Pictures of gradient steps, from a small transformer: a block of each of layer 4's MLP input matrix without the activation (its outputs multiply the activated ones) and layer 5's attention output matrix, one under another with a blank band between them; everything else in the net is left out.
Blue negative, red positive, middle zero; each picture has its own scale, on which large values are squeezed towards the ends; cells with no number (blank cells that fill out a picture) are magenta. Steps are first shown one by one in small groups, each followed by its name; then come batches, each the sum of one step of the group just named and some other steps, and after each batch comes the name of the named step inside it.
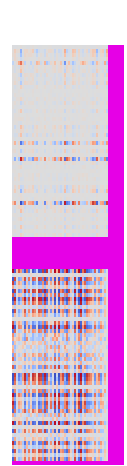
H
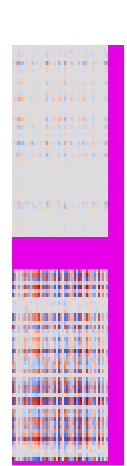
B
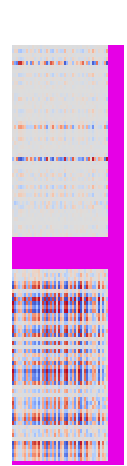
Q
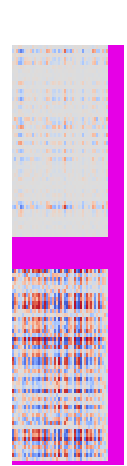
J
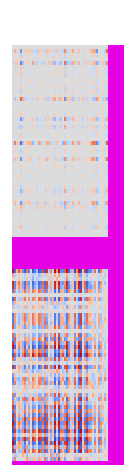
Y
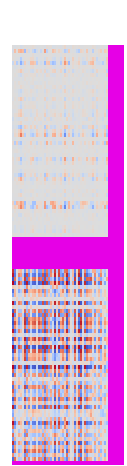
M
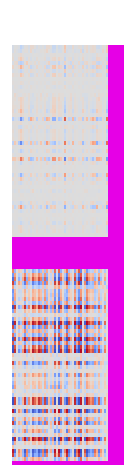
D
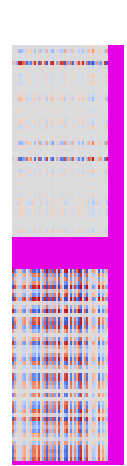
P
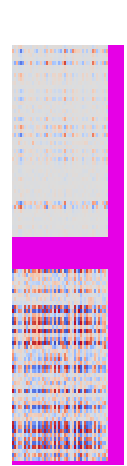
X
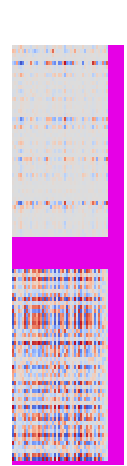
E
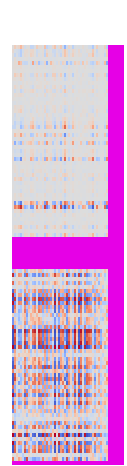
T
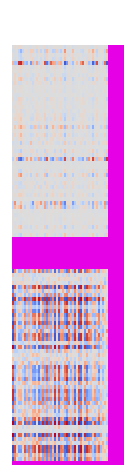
Q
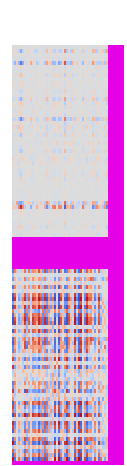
X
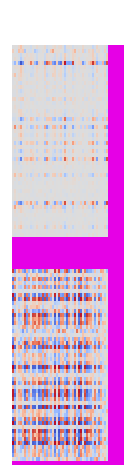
E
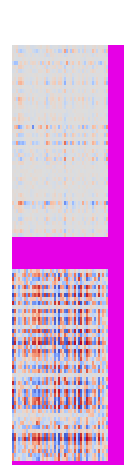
B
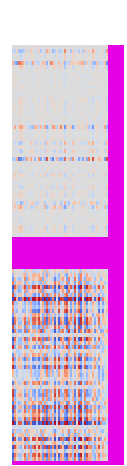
Q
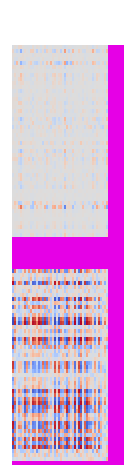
X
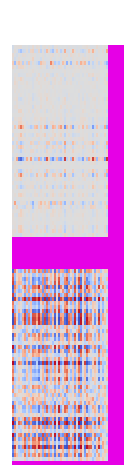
Q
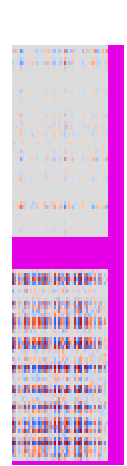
M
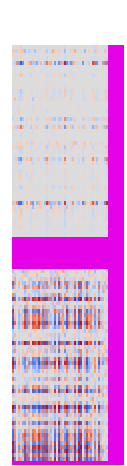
E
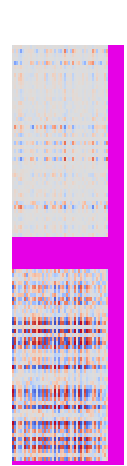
X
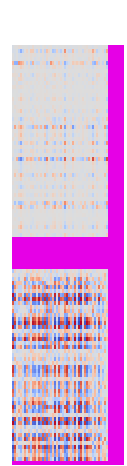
Q
